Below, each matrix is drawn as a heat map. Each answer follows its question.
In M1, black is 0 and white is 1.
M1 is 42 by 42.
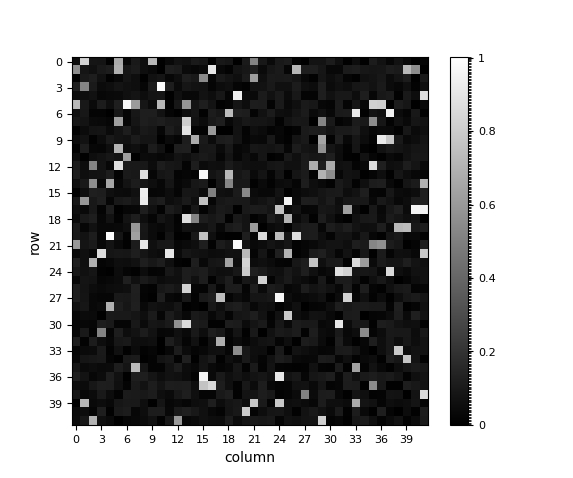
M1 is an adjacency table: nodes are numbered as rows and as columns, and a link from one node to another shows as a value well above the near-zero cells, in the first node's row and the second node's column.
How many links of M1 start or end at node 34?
3
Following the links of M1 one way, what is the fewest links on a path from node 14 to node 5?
3
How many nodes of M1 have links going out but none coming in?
1
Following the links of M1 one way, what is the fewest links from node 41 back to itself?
4
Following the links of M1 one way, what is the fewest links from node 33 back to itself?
3
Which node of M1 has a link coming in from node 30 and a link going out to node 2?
node 12
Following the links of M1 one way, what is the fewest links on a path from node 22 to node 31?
3
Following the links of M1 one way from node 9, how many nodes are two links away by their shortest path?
9
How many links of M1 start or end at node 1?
10
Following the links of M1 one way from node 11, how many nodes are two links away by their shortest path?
3
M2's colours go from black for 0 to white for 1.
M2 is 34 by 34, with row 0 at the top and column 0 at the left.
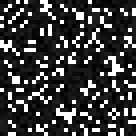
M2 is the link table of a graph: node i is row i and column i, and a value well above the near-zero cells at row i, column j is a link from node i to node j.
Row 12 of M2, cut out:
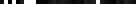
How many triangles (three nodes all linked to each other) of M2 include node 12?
2
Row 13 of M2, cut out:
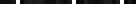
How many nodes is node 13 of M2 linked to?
3
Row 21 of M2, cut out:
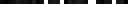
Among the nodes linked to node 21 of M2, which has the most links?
node 28
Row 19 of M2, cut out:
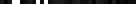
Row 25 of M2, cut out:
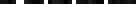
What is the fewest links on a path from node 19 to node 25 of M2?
2
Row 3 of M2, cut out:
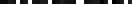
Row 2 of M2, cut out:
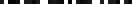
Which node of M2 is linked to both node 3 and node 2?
node 33
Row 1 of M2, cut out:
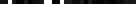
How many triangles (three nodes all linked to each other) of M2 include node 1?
1
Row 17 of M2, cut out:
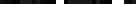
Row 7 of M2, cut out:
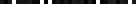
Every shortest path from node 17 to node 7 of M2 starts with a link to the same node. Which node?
node 30
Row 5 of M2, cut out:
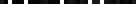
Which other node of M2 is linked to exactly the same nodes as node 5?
node 26
